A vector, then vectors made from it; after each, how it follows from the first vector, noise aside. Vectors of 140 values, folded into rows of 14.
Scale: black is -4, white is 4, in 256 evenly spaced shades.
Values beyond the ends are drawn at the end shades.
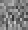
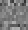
wrapped around, partly zeroed.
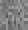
negated, shrunk.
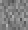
negated, shrunk.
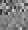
wrapped around, partly zeroed.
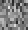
wrapped around.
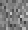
negated, partly zeroed.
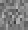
negated, shrunk.
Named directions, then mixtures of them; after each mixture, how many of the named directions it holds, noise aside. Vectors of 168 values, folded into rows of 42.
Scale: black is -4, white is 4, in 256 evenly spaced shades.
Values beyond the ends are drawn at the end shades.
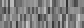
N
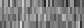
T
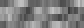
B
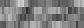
one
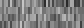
one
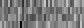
one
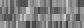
two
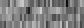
three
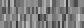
one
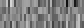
two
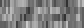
two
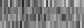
one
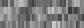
two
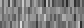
one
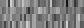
three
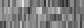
two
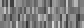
one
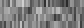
two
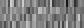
three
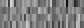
two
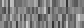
one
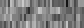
three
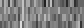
one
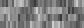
two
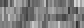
two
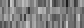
three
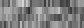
two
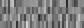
one
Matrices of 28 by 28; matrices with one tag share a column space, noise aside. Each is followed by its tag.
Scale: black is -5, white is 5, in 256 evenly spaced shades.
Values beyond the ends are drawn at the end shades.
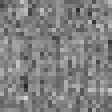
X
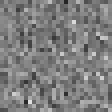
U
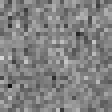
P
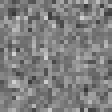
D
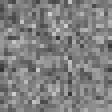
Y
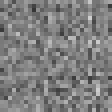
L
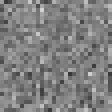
U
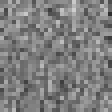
X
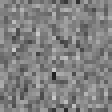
U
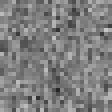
X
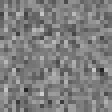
Y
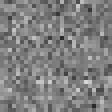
L
